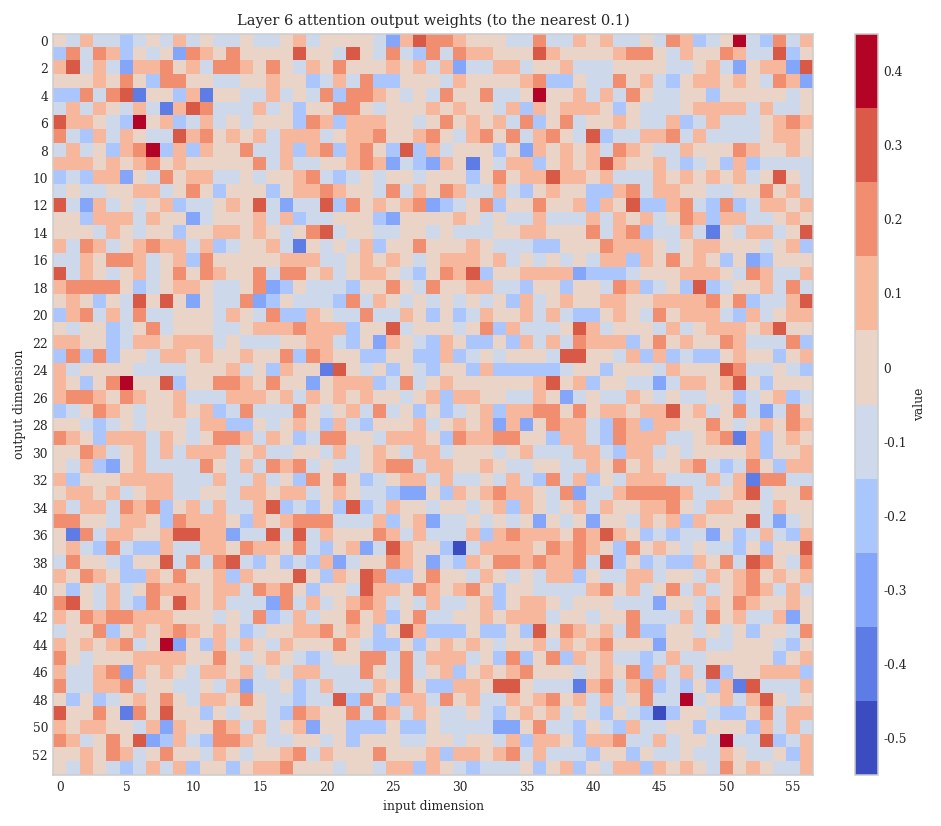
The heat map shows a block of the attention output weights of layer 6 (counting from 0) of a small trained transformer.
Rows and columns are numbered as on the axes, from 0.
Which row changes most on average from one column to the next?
12
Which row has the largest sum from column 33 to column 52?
27
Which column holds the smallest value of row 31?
4
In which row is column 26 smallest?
33
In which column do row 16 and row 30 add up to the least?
53
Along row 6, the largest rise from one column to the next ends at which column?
6
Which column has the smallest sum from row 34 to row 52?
45
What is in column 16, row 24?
-0.2
